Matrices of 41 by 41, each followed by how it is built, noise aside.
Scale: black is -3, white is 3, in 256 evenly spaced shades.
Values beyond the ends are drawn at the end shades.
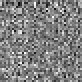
low rank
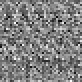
repeating columns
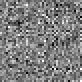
low rank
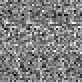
repeating columns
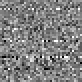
uneven rows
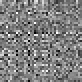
low rank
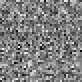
repeating columns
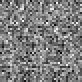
repeating columns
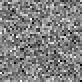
noise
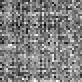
blocks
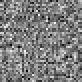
blocks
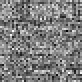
blocks
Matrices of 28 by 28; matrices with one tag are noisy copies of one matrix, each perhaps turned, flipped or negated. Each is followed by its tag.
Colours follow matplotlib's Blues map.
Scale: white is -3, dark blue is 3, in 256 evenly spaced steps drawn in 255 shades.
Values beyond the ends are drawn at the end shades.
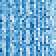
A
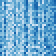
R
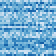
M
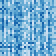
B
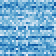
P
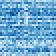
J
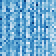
A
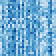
J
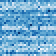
P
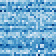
M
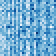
A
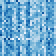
P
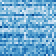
R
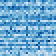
A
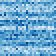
P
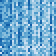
R
